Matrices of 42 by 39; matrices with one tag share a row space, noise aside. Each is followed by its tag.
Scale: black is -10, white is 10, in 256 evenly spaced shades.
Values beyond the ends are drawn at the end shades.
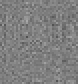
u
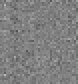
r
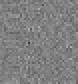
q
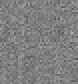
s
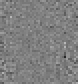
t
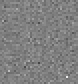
q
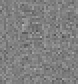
u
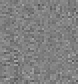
r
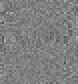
t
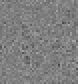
u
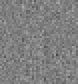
u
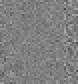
t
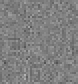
q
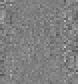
t
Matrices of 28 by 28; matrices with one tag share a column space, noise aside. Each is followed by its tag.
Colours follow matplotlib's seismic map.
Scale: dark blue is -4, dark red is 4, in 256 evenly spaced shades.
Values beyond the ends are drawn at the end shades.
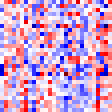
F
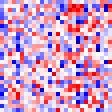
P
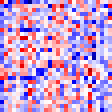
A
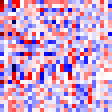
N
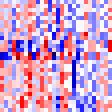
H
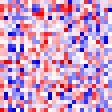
P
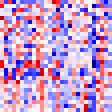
A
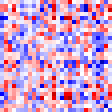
P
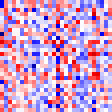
N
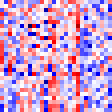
F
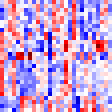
H
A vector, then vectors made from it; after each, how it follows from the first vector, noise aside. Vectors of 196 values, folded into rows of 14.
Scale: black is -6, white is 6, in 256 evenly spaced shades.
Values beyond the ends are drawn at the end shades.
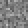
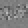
wrapped around, partly zeroed.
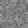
wrapped around, shrunk.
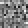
wrapped around, scaled up.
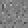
wrapped around, partly zeroed.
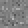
wrapped around, partly zeroed.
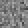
wrapped around, negated.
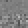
wrapped around, partly zeroed.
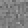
wrapped around, shrunk.
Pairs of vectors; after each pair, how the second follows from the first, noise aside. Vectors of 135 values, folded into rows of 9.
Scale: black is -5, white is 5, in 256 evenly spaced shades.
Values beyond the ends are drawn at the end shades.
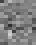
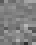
reversed, negated, partly zeroed.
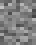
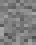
reversed, negated, shrunk.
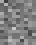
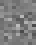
wrapped around, partly zeroed.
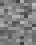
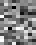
reversed, scaled up.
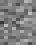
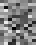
wrapped around, scaled up.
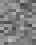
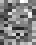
wrapped around, scaled up.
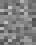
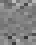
reversed, negated, partly zeroed.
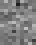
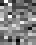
reversed, scaled up.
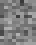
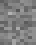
reversed, negated, shrunk.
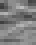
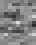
wrapped around.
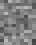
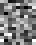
negated, scaled up.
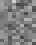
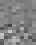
reversed, negated, partly zeroed.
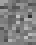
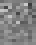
reversed, partly zeroed.
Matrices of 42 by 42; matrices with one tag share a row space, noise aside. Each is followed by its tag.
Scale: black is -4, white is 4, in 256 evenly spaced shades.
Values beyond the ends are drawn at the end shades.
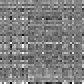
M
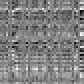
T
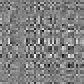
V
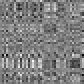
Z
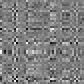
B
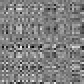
Z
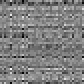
M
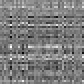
M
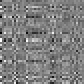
B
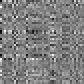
B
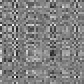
B
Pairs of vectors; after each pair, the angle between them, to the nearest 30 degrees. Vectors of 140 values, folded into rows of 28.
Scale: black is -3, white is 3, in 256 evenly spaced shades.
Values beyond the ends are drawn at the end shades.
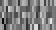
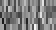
30 degrees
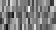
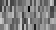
150 degrees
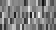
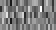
60 degrees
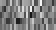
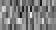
150 degrees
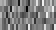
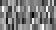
90 degrees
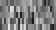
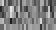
60 degrees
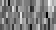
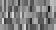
60 degrees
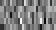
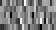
30 degrees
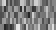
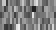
30 degrees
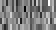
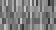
150 degrees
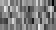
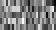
60 degrees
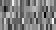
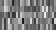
150 degrees
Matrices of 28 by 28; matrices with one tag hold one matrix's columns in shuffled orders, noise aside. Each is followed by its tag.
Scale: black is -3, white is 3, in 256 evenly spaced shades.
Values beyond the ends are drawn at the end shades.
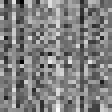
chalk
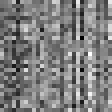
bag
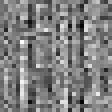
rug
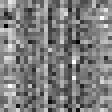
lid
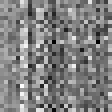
lid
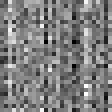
lid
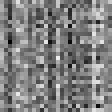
lid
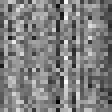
rug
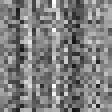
lid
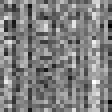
rug
